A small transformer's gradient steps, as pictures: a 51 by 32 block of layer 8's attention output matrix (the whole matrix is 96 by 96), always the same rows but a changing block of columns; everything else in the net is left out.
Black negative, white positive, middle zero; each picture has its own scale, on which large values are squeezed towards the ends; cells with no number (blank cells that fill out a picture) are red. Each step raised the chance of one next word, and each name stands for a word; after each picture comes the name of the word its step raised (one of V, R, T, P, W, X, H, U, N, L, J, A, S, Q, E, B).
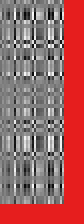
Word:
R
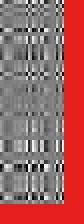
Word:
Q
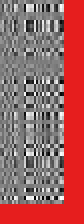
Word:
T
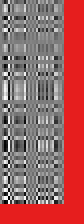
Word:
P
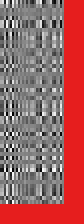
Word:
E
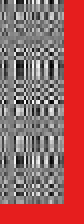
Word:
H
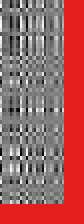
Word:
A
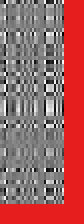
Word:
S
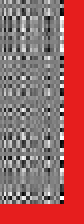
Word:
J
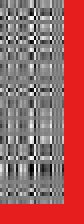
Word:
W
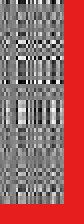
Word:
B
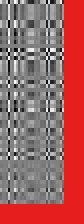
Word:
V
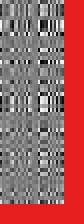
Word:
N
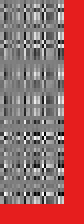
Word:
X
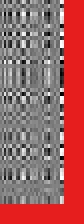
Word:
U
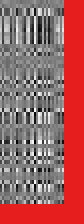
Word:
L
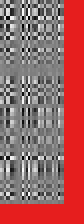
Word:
W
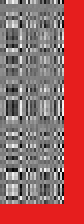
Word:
E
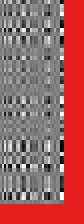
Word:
Q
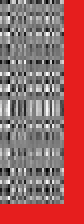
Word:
S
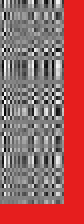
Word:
H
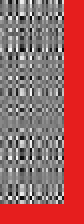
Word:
J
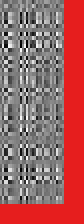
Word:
U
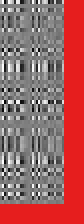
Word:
H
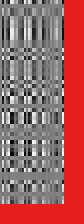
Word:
L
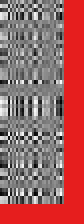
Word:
X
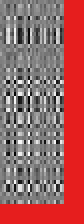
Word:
L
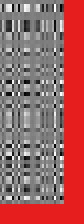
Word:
T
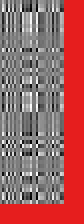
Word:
T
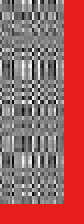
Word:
H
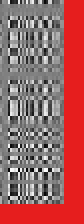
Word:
E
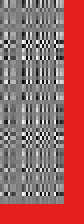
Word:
B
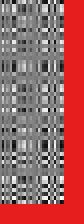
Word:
P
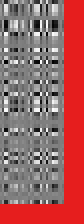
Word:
N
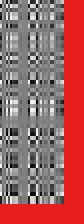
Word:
X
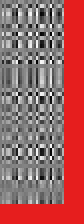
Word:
U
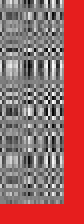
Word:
H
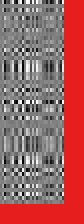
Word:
H
